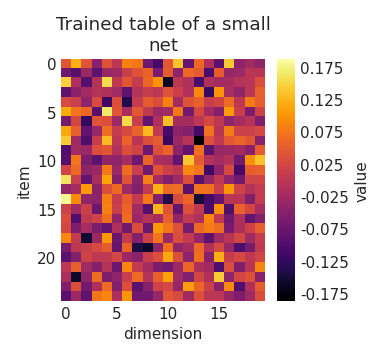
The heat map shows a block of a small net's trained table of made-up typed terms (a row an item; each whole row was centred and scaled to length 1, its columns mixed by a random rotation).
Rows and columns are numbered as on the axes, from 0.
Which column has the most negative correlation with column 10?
0
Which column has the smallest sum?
2
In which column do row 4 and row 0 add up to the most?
16
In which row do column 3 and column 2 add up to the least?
18
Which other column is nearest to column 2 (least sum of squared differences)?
5
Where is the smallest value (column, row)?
13, 8
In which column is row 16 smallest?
1
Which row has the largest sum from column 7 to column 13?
4
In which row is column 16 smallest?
15
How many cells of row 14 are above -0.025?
12
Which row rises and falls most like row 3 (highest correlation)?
20
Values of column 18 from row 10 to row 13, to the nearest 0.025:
0.1 0.05 0.025 0
